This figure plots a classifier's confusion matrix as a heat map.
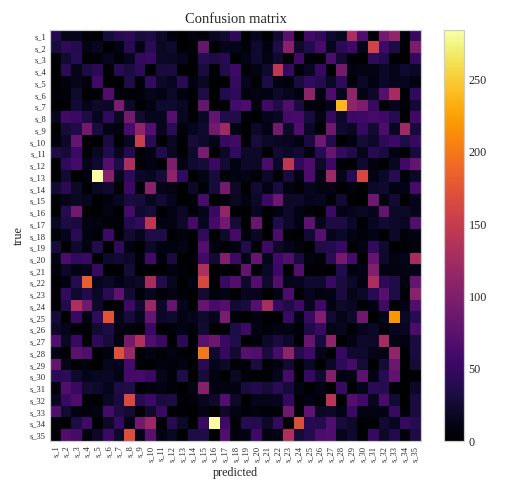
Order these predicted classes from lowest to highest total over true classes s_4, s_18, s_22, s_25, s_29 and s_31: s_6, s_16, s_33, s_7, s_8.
s_16, s_7, s_8, s_6, s_33
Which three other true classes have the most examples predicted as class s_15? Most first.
s_28, s_22, s_21
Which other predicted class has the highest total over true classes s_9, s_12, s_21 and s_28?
s_15
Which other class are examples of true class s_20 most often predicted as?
s_35
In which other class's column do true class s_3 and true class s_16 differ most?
s_17
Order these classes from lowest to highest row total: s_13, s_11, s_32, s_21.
s_21, s_11, s_32, s_13
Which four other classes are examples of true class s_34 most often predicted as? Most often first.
s_16, s_24, s_10, s_9
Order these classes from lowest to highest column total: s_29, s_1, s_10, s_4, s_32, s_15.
s_1, s_4, s_29, s_32, s_10, s_15
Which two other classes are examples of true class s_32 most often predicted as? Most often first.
s_8, s_27
